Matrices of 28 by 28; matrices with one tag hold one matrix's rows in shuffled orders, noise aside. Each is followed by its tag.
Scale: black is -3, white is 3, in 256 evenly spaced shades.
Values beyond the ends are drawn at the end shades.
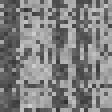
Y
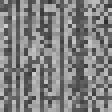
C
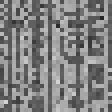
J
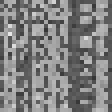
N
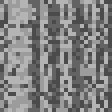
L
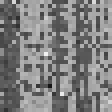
Y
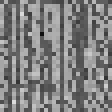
C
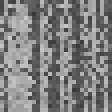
L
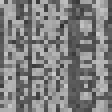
N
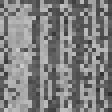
L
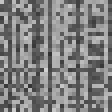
J
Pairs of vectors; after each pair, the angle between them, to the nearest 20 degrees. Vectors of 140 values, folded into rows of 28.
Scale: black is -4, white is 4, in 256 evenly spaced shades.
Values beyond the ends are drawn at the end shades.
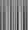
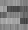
80 degrees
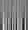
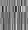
120 degrees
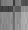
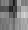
40 degrees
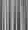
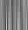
140 degrees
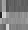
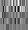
120 degrees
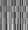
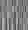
40 degrees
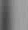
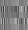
80 degrees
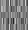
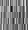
60 degrees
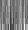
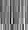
40 degrees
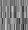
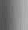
100 degrees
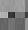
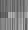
140 degrees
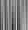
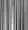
120 degrees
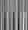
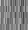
120 degrees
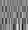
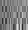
20 degrees
